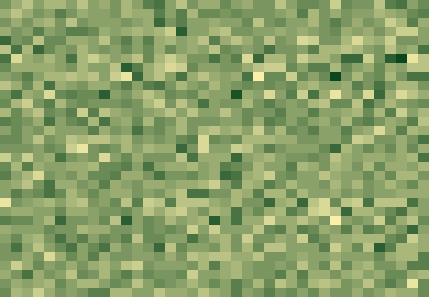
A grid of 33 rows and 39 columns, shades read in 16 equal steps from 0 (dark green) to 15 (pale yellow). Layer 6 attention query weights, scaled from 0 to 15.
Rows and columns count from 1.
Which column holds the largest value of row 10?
1
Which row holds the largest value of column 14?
23
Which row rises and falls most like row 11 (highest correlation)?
28
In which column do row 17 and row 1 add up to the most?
8
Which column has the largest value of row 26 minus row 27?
18
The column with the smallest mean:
22
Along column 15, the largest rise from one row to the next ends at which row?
4
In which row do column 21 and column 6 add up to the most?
29
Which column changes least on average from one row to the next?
21
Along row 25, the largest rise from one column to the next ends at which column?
31
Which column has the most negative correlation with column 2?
32
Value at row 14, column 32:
10
